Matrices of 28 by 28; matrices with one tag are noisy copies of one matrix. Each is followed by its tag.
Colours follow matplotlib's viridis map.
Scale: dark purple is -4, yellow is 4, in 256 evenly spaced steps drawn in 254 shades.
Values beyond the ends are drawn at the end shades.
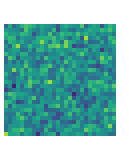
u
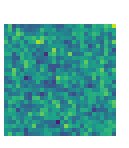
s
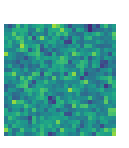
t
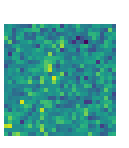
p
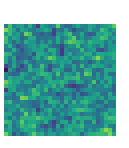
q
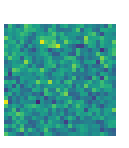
u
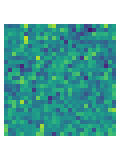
t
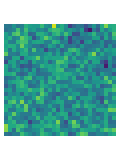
t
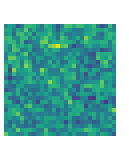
u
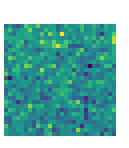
u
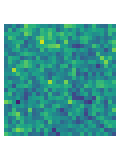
u
